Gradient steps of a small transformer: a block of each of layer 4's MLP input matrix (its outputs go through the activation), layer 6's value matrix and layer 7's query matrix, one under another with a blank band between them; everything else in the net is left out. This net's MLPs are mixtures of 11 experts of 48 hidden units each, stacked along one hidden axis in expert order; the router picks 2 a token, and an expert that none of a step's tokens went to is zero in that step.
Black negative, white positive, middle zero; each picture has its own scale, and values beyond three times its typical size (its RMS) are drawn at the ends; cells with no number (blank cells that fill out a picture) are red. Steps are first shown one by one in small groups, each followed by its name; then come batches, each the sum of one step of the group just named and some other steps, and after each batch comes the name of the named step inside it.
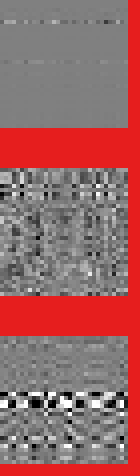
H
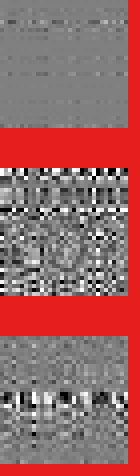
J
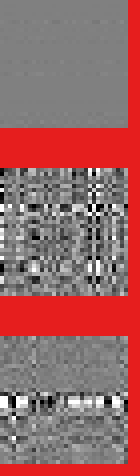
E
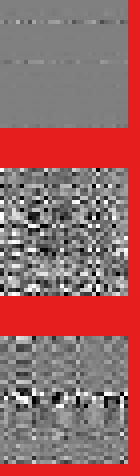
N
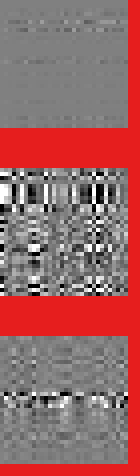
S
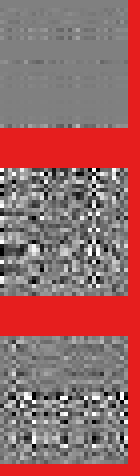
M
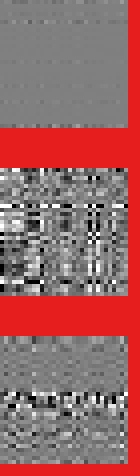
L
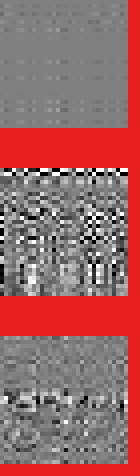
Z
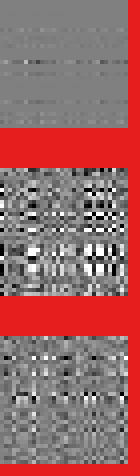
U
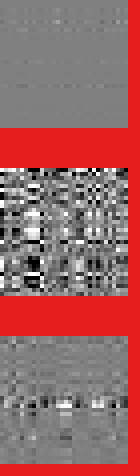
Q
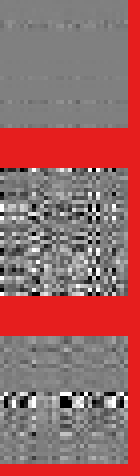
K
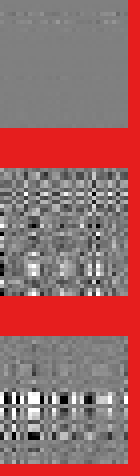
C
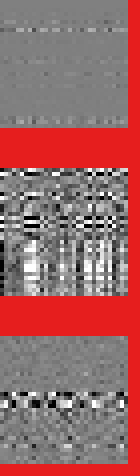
H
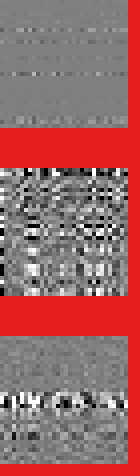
C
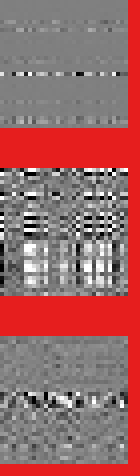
H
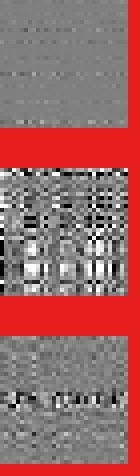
L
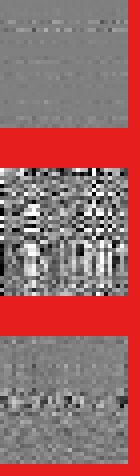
Q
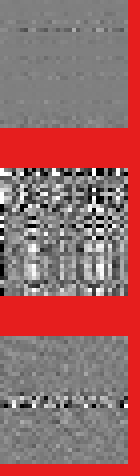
S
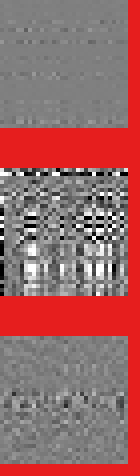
Z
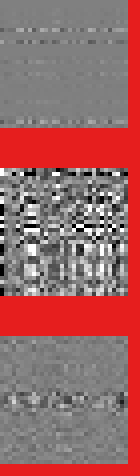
Q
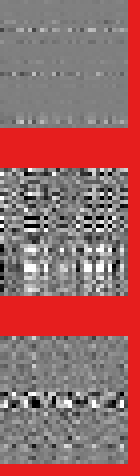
H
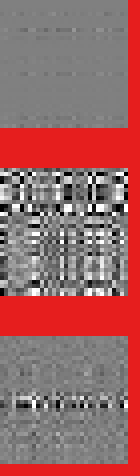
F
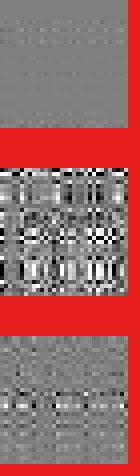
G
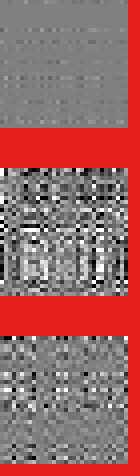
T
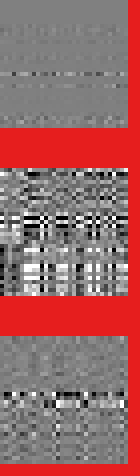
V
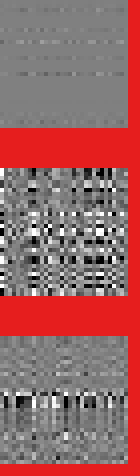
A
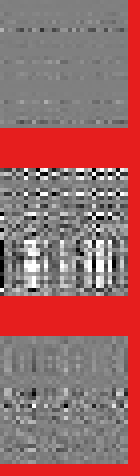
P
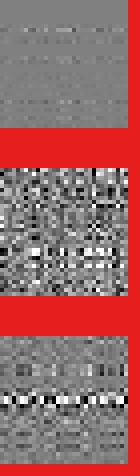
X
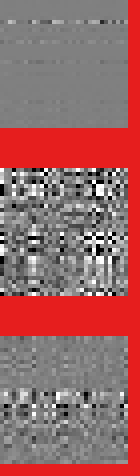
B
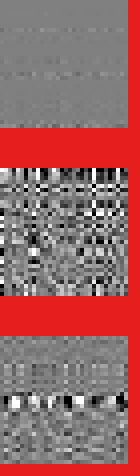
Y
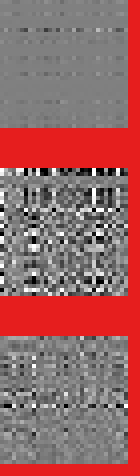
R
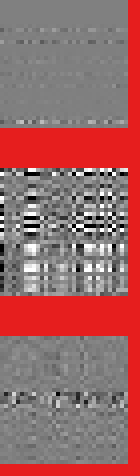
V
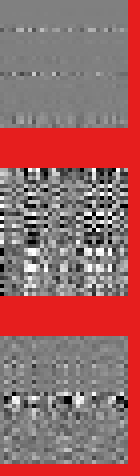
Y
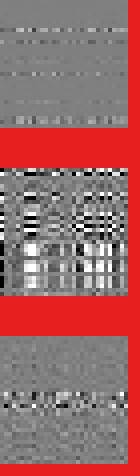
P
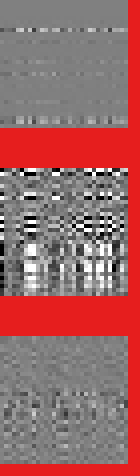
G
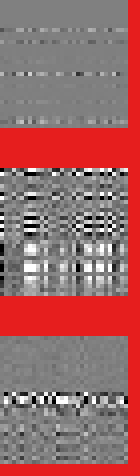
V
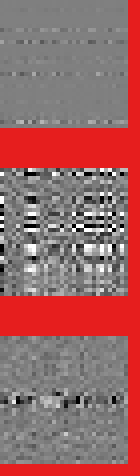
A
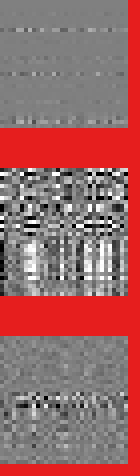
F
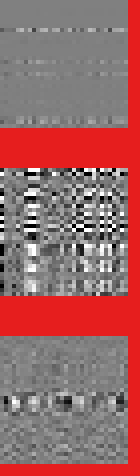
Y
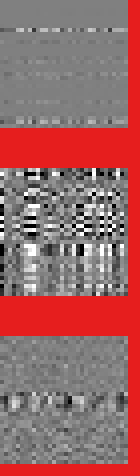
Y
